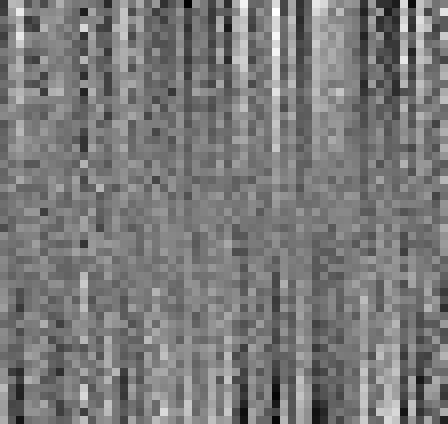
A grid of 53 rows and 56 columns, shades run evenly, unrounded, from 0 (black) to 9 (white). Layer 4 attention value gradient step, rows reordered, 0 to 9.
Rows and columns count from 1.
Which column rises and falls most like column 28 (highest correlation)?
54
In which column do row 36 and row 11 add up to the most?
11
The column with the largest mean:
35
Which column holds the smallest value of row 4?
29
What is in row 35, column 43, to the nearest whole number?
3
